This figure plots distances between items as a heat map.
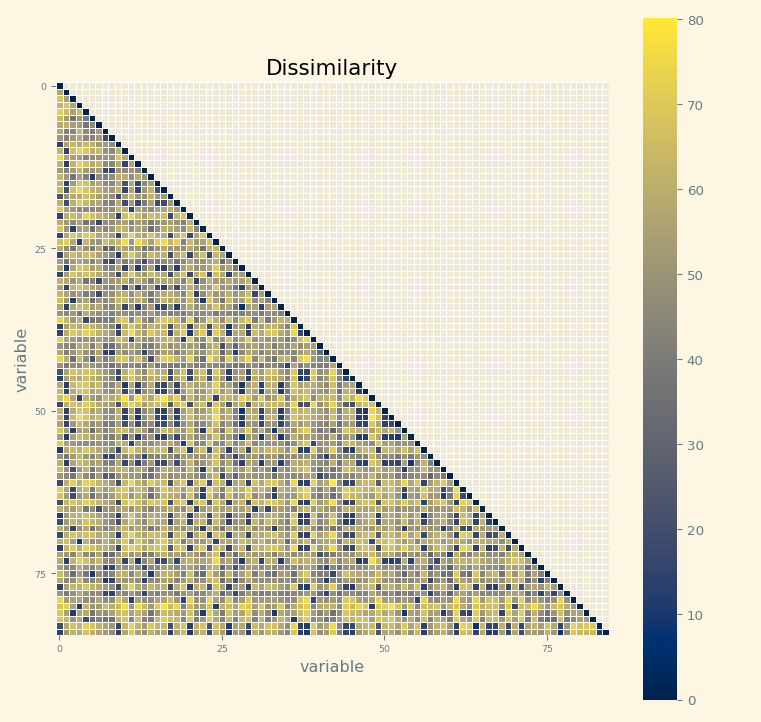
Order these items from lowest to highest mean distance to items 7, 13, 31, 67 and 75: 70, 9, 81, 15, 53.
15, 9, 53, 81, 70
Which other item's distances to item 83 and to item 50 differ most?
64
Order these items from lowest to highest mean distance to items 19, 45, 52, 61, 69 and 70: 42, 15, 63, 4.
15, 63, 4, 42
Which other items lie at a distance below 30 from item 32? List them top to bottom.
6, 21, 30, 65
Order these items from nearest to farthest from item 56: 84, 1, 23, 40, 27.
84, 23, 40, 27, 1
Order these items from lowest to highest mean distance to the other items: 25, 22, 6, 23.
25, 22, 23, 6
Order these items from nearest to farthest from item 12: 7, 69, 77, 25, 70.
7, 25, 77, 69, 70
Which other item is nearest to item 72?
60
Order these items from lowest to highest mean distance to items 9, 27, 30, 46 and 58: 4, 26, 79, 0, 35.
35, 26, 0, 79, 4
